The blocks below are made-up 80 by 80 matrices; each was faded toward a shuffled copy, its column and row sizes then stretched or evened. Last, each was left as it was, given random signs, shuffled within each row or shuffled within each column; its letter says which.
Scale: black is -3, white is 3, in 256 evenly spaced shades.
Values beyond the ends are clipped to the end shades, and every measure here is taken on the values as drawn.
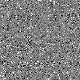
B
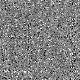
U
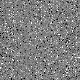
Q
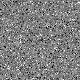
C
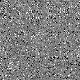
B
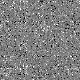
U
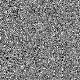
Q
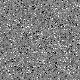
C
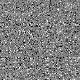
B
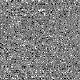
B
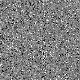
Q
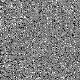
B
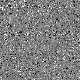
C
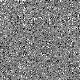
U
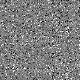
U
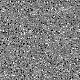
C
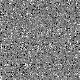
U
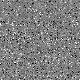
C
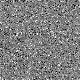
C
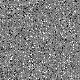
Q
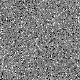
Q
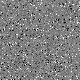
C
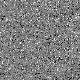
U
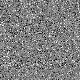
C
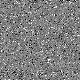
C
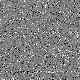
C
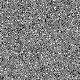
Q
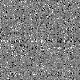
B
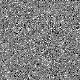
U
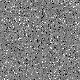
Q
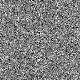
Q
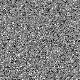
C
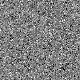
Q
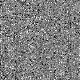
Q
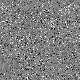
C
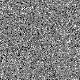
U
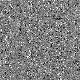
Q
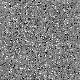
Q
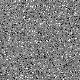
C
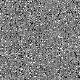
U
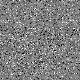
C
